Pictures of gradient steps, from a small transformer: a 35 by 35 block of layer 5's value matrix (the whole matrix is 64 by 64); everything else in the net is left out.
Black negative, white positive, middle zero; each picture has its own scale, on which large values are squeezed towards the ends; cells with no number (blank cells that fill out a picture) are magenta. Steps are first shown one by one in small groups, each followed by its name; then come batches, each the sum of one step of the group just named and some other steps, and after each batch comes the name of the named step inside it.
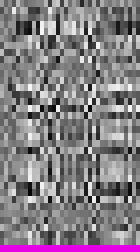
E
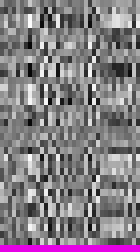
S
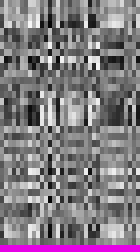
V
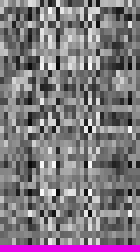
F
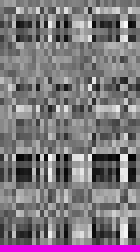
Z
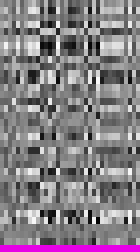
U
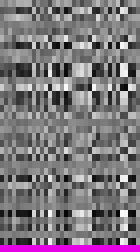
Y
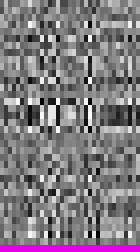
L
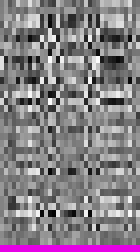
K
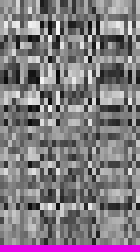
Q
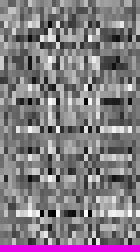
K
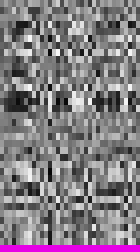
E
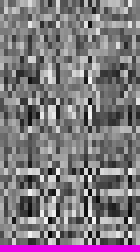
L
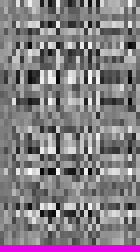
U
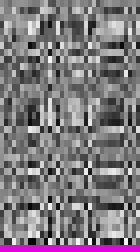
V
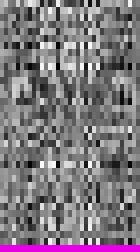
F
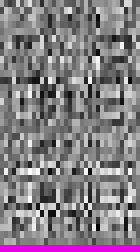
K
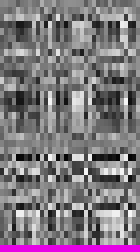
Z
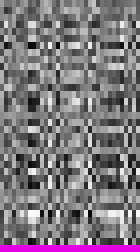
Z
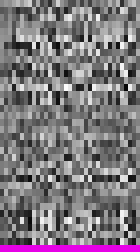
Y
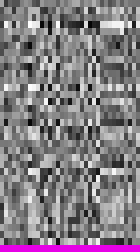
S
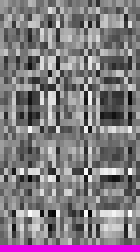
F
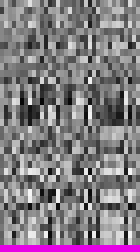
L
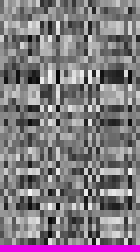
Q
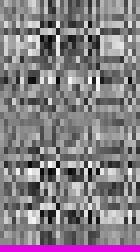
U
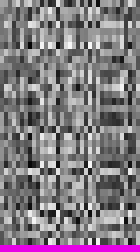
F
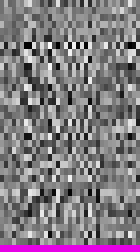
L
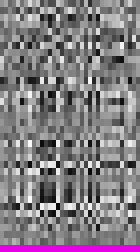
K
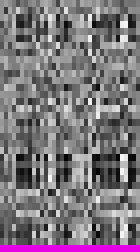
Z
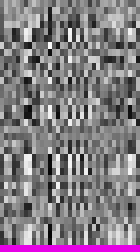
V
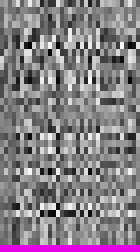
K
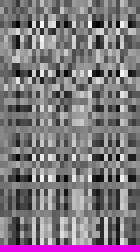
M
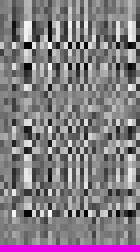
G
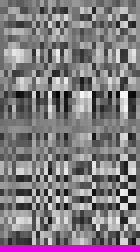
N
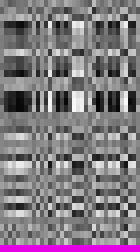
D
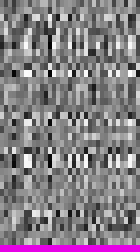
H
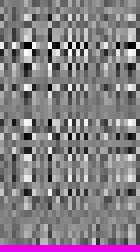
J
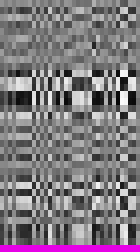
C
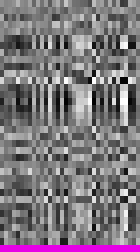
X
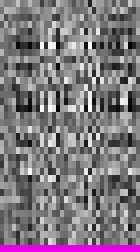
X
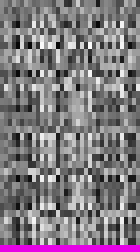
M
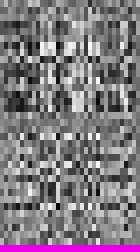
D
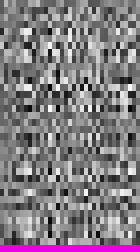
N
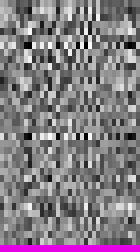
J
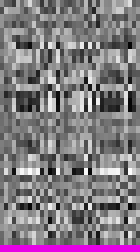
N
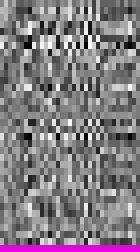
J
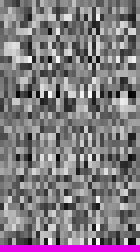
N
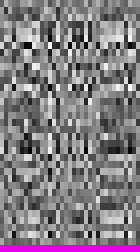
J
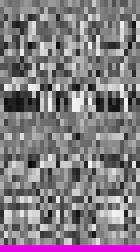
D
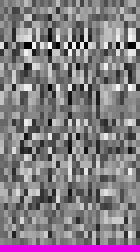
J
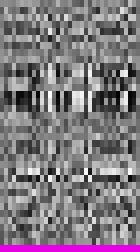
C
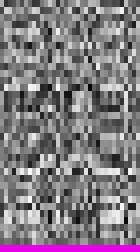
N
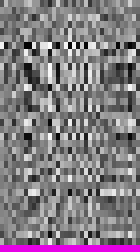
J
